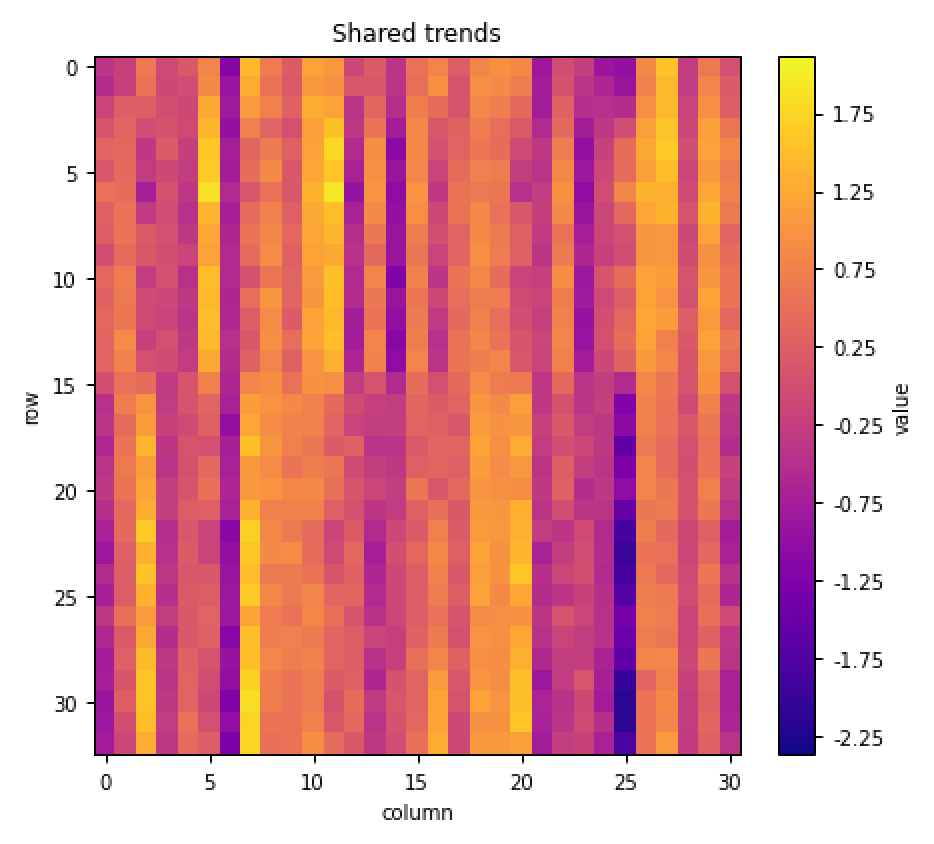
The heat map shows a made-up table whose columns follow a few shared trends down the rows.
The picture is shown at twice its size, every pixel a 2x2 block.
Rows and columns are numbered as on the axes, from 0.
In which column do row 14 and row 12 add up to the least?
14
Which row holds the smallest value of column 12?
6
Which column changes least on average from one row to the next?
28
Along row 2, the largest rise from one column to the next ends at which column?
7
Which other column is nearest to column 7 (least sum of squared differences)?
20
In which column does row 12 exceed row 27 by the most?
25
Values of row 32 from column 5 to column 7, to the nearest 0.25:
0.25 -1.25 1.75
